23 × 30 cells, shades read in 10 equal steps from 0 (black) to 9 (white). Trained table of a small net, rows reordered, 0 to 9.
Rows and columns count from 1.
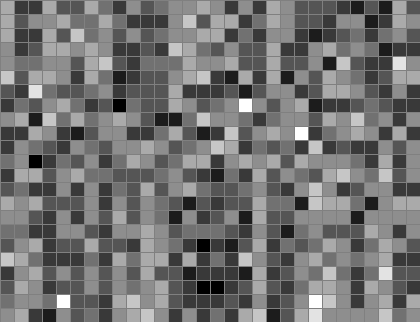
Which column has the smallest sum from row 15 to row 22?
15
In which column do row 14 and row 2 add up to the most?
14
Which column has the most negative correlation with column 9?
13
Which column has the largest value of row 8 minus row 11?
18
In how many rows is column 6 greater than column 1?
7
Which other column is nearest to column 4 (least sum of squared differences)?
8
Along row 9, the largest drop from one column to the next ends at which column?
3
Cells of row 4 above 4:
13
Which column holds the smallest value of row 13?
16
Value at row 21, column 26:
2
